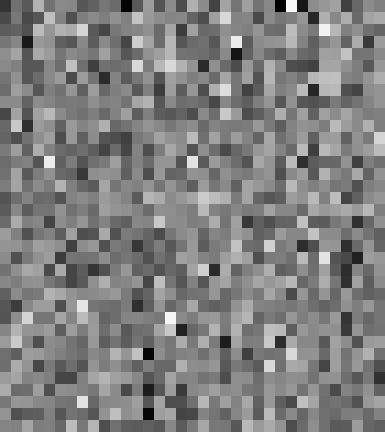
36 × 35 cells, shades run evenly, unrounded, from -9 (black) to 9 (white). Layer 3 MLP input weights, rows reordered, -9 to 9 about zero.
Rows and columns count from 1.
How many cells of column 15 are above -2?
27
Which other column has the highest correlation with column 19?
29
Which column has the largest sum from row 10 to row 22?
30
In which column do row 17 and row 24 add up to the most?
15
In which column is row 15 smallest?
8
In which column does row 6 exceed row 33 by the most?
17
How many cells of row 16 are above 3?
2
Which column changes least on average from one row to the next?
1
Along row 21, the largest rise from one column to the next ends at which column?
25
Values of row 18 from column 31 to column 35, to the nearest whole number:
2 3 2 4 0
